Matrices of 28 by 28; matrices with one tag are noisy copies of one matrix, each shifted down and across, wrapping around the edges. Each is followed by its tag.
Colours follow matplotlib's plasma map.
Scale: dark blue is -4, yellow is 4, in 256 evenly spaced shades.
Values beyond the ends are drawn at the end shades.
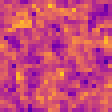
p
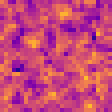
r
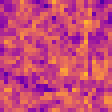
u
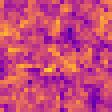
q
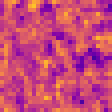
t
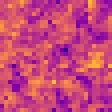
p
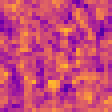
t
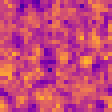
t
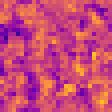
t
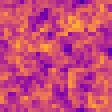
p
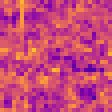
u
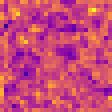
u
